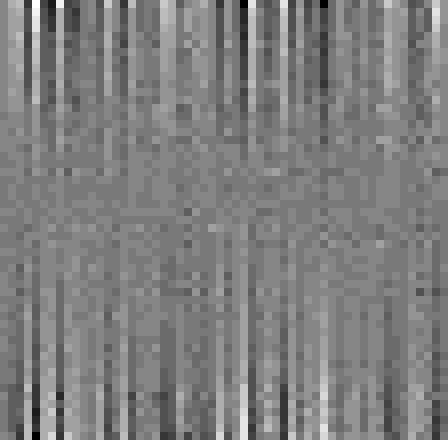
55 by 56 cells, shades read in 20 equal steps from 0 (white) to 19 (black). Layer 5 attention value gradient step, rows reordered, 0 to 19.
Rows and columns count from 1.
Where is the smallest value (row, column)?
1, 5
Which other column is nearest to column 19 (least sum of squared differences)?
11
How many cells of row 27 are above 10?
5
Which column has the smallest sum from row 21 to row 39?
31
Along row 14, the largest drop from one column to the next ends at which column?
32
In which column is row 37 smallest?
28
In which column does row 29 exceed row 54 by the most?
41
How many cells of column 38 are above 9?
30
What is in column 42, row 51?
10
